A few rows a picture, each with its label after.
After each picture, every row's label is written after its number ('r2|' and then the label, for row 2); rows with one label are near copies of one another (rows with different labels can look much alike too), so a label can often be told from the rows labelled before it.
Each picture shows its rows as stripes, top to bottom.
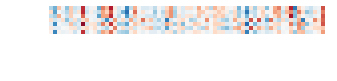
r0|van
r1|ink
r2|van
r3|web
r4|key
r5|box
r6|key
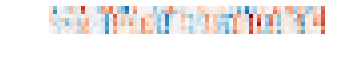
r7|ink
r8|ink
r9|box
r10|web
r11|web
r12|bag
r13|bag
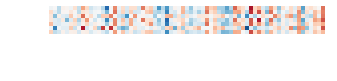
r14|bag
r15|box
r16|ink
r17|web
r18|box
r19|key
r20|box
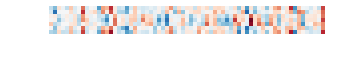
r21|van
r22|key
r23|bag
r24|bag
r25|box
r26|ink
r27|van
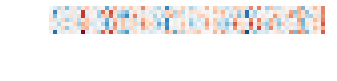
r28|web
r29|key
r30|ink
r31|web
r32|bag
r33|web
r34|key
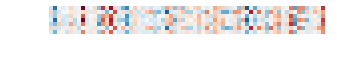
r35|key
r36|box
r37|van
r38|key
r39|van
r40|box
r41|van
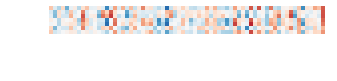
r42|web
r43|van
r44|van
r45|bag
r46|bag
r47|ink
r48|box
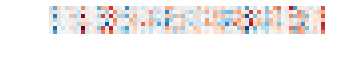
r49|van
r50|box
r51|key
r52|box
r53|bag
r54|key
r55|key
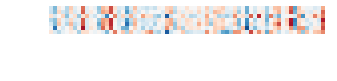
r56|van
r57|van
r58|web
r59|van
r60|van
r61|key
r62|box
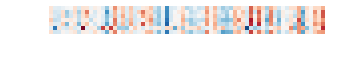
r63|box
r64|web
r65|web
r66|box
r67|web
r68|key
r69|box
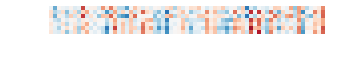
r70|key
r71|web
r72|ink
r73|box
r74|web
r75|bag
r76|web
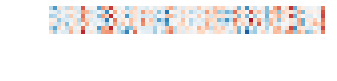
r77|van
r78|bag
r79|van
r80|bag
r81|web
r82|van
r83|ink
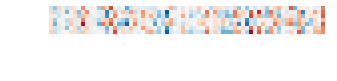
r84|van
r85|web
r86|bag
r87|ink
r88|ink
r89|web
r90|box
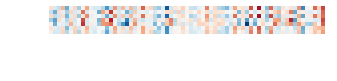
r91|web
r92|van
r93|web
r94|van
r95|ink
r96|web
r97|web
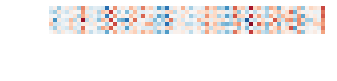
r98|bag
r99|van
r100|bag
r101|ink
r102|box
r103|van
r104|bag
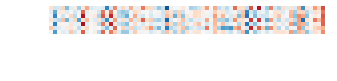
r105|web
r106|key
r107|key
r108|web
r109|key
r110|box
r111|key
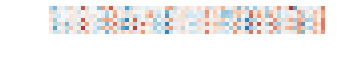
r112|van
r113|box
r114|box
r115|ink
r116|web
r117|ink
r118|web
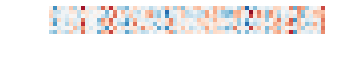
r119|key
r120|box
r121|box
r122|van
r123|ink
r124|bag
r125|van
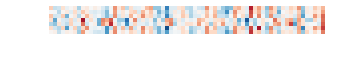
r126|box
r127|bag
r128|web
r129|ink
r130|van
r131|web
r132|bag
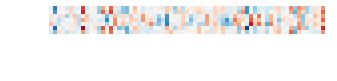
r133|key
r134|key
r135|web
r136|bag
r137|box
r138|key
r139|van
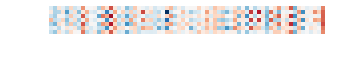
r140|van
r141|web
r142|van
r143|web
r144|van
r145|bag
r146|van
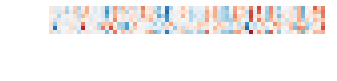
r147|web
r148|web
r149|bag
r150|box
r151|ink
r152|key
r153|box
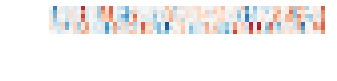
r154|key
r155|van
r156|ink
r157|ink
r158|web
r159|web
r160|bag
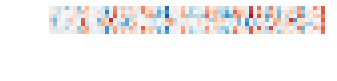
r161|web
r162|bag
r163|box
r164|van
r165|ink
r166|web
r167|bag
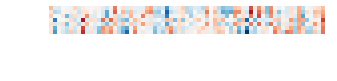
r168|box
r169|box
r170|web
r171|key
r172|web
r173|ink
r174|ink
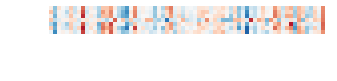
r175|ink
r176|ink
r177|ink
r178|box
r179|van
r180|ink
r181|key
